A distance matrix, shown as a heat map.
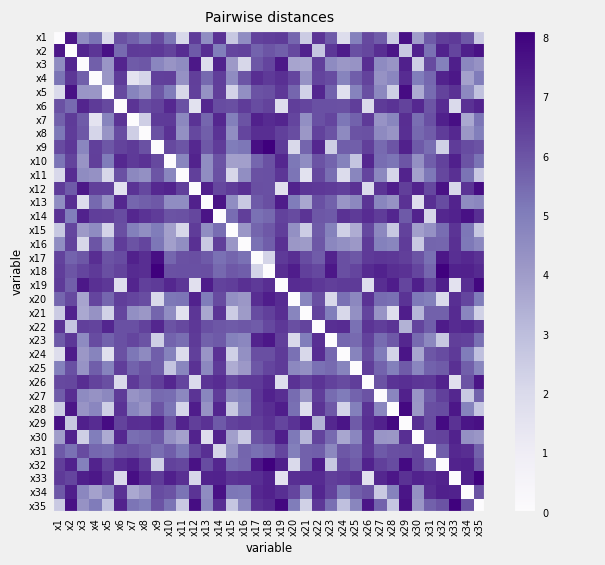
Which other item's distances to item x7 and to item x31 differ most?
x14
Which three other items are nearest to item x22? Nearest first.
x2, x29, x25
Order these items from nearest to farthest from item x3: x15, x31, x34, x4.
x15, x34, x4, x31
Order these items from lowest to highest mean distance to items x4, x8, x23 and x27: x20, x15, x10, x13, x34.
x34, x15, x20, x13, x10
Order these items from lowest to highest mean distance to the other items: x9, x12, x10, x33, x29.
x10, x9, x12, x33, x29
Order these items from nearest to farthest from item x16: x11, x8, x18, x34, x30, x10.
x30, x10, x11, x34, x18, x8
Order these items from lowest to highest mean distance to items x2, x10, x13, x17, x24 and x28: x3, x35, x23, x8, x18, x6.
x3, x35, x18, x8, x23, x6
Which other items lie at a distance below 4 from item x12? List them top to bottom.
x6, x19, x26, x33
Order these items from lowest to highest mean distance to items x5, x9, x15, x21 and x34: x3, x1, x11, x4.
x11, x1, x3, x4
